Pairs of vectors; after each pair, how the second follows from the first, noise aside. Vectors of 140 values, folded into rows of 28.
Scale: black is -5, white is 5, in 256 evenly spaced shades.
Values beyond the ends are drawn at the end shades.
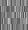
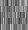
sign-scrambled.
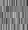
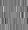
wrapped around, negated, partly zeroed.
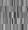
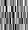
reversed, scaled up.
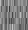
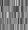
reversed.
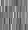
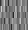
sign-scrambled.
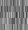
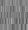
wrapped around, shrunk.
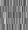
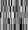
wrapped around, negated, scaled up.
